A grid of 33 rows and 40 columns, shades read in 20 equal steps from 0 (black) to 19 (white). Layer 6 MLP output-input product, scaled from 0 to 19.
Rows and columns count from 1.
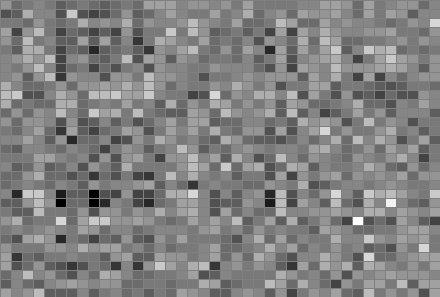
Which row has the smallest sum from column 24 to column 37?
10
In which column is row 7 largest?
36
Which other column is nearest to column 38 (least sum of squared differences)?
17
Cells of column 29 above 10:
12
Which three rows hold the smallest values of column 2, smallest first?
22, 29, 4
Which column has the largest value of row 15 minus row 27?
30
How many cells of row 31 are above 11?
6
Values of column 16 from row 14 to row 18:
12 12 11 10 11
